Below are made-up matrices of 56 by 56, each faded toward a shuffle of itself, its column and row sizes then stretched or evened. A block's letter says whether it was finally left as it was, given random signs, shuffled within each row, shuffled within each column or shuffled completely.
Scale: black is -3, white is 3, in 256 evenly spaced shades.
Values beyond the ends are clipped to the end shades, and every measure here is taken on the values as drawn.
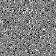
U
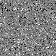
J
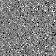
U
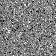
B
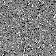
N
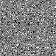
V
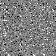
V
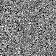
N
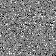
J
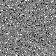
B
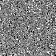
N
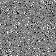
J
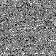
J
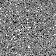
J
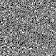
U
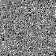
N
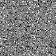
V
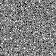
B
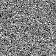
B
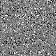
J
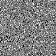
U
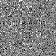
U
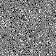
V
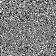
J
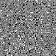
U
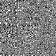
U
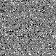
J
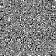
U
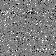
J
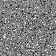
B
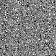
N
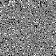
U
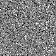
N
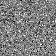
J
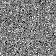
B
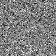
B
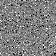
J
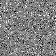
N
